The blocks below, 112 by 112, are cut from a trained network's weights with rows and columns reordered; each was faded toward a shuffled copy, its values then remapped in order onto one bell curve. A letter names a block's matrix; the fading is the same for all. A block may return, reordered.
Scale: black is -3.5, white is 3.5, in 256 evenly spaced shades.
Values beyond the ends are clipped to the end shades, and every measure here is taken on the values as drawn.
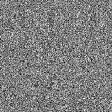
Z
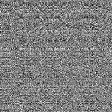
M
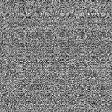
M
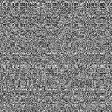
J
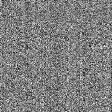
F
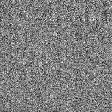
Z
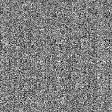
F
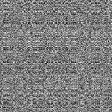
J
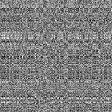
J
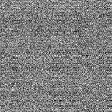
M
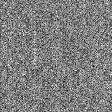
Z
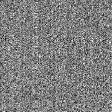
F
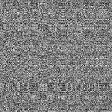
M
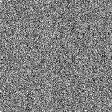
Z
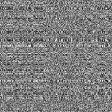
J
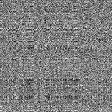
M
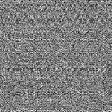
M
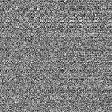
M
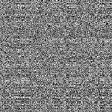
M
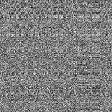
M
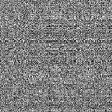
M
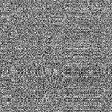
M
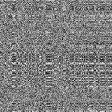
J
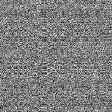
M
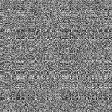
J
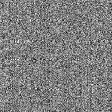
F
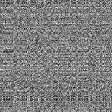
J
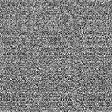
M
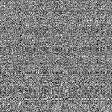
M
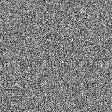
Z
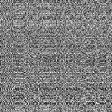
J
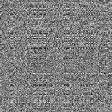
J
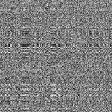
J
